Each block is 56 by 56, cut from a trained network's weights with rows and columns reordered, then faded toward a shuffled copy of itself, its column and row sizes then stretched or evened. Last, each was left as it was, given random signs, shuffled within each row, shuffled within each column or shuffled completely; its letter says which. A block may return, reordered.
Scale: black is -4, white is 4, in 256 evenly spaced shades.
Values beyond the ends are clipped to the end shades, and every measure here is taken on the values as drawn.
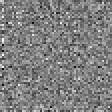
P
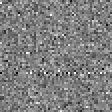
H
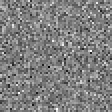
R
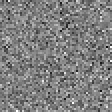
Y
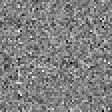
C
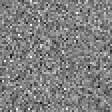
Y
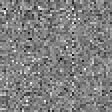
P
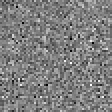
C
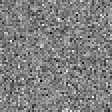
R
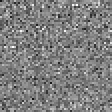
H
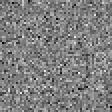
H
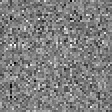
C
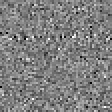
H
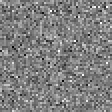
H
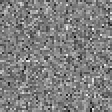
Y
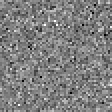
R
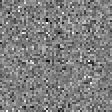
C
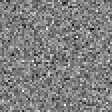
R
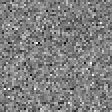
H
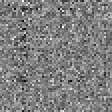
C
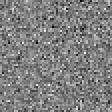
C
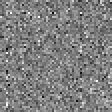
Y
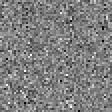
Y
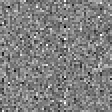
Y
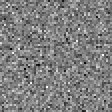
R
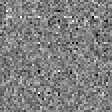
P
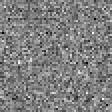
H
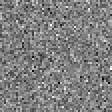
Y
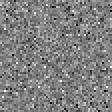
R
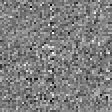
C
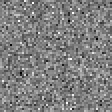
R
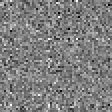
C
